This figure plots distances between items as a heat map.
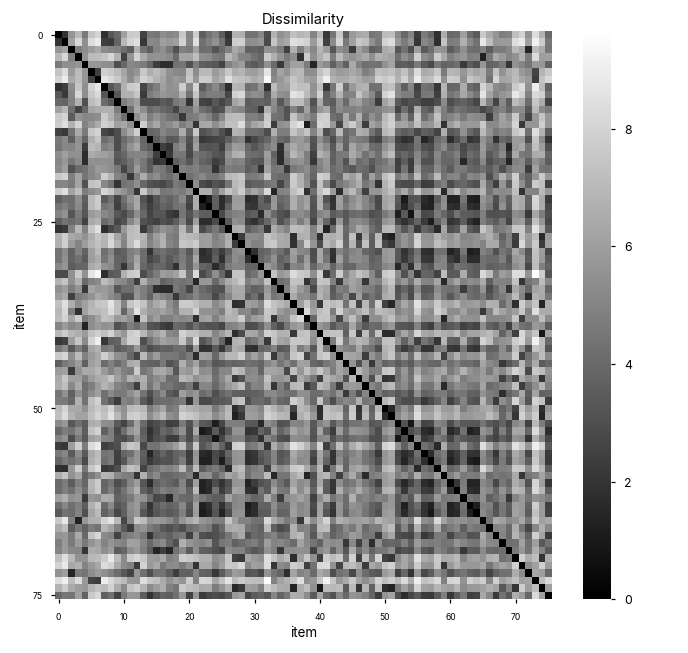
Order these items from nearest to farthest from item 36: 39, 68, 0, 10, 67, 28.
28, 68, 10, 39, 67, 0
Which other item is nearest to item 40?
74
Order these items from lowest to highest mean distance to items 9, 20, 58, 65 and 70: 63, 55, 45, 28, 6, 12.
63, 55, 28, 45, 12, 6
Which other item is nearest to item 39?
4
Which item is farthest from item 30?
73
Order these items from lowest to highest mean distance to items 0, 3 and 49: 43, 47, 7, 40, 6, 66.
7, 66, 47, 43, 40, 6
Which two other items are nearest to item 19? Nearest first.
11, 66
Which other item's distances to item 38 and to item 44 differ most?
12
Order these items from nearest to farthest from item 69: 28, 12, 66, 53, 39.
39, 53, 66, 28, 12
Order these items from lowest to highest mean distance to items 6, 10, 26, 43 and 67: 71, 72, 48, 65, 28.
72, 48, 71, 65, 28
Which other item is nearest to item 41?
26
